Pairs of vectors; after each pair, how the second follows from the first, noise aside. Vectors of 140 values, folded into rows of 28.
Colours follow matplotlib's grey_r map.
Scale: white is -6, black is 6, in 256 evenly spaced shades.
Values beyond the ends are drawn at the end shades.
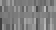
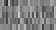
wrapped around, negated.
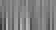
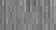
reversed, negated, shrunk.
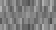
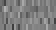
reversed, negated, partly zeroed.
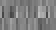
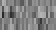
copied.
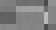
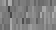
reversed, negated, partly zeroed.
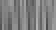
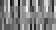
reversed, negated, scaled up.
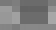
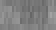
shrunk.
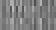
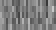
wrapped around, negated.
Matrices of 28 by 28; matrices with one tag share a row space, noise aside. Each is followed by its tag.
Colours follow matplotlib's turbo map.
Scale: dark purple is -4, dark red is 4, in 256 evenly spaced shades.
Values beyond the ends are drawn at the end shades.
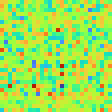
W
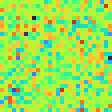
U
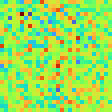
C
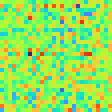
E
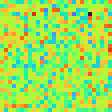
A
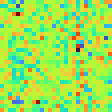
U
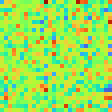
A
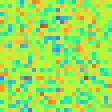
C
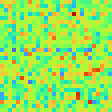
E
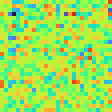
U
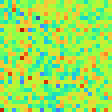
C
